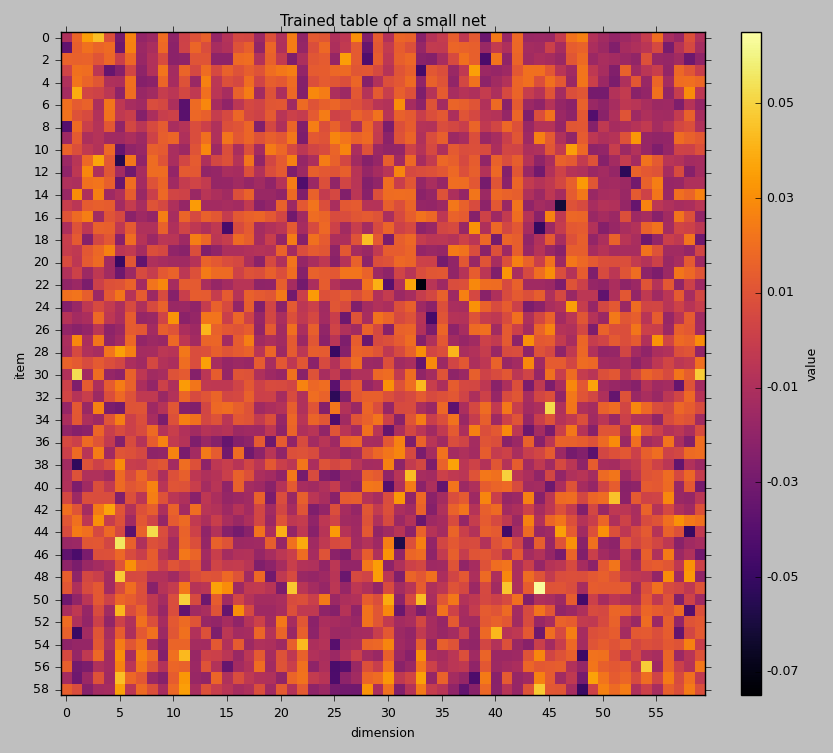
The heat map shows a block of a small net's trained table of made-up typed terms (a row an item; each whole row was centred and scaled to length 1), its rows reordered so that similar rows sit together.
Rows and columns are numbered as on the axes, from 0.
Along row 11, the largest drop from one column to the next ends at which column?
5
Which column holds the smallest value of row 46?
1
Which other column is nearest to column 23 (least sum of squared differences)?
17
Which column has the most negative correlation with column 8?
16
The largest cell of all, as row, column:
49, 44
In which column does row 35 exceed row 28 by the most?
25
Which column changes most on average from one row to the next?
33
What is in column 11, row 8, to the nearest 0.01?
-0.01
